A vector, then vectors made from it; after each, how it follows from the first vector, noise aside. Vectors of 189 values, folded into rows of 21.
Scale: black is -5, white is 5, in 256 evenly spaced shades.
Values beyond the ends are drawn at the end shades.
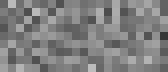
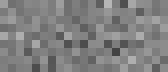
wrapped around, negated, partly zeroed.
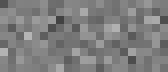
wrapped around, negated, partly zeroed.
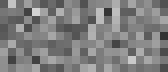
copied.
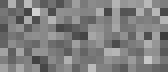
copied.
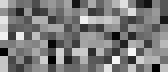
reversed, negated, scaled up.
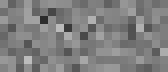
wrapped around, negated, partly zeroed.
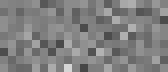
wrapped around, negated, partly zeroed.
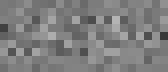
partly zeroed.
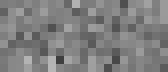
reversed, partly zeroed.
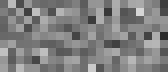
copied.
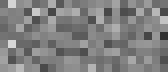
copied.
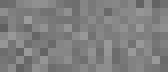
wrapped around, shrunk.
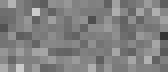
partly zeroed.
